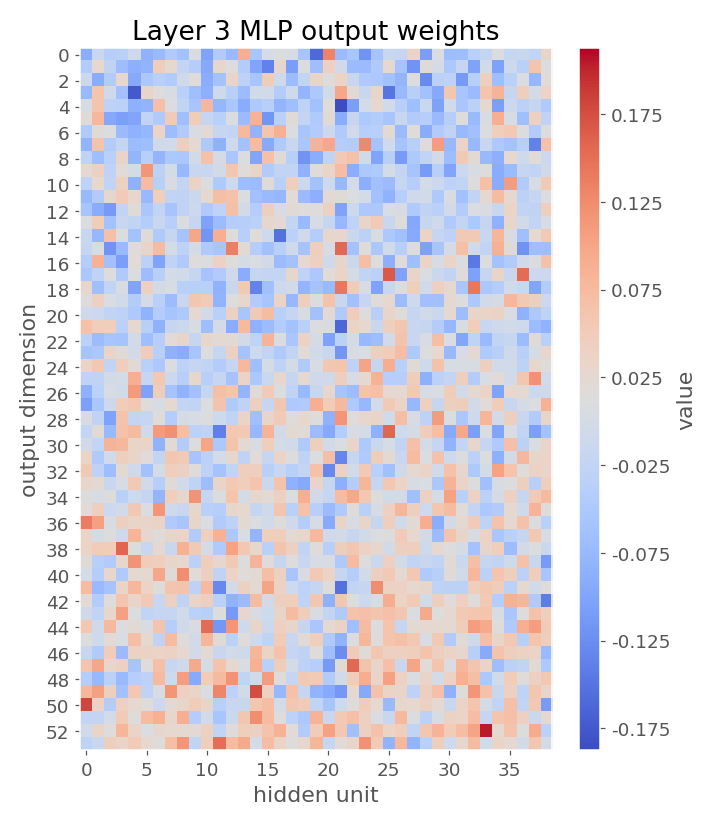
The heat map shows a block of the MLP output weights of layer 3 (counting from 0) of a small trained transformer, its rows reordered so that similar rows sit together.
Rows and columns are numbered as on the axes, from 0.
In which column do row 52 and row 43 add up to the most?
33
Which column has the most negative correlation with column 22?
20
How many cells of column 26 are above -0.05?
45
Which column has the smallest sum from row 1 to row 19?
4
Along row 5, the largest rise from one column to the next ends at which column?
14
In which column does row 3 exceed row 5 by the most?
21
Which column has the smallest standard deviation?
17
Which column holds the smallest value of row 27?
0
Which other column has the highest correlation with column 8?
7
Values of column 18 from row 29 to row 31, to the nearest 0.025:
0.025 -0.05 -0.025
